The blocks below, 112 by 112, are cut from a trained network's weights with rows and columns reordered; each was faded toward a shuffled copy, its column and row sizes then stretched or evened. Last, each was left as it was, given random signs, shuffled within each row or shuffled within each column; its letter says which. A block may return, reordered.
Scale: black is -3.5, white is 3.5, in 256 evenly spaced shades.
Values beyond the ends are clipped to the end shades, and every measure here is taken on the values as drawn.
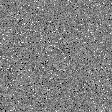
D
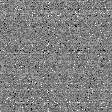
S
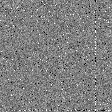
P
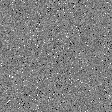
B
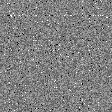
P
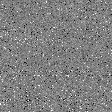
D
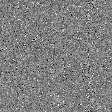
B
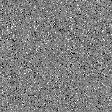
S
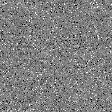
S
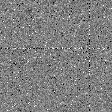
P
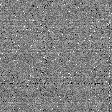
S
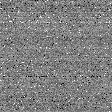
D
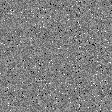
B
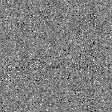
S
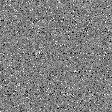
D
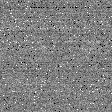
D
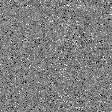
P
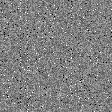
B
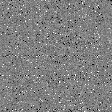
S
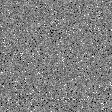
D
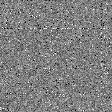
S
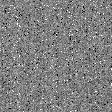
B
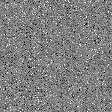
B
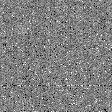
S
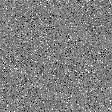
B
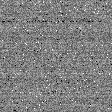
D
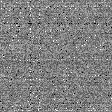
S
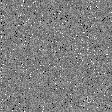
B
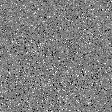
D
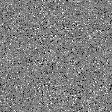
S
